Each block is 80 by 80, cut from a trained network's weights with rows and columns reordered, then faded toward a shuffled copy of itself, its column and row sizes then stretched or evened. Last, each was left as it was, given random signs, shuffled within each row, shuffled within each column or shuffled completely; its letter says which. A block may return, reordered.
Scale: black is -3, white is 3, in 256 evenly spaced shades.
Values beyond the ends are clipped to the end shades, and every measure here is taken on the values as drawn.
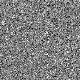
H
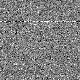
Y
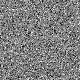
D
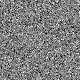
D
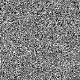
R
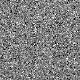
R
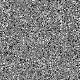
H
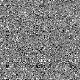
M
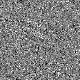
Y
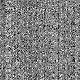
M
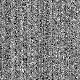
H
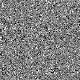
R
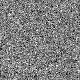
D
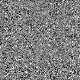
R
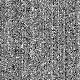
H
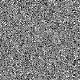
M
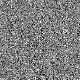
R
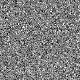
R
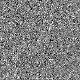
R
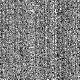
M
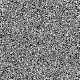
H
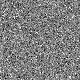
D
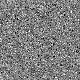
D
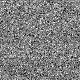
Y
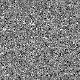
R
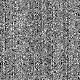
M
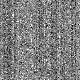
H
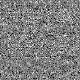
M
